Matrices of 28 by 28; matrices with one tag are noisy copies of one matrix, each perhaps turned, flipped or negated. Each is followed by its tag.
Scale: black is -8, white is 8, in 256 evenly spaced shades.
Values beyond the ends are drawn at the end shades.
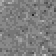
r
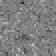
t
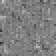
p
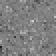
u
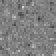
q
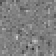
q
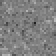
u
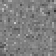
r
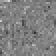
u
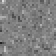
p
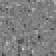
q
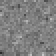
p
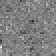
u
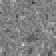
t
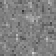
t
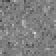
u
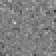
r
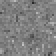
t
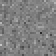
r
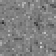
t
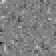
p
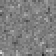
p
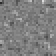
p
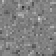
q
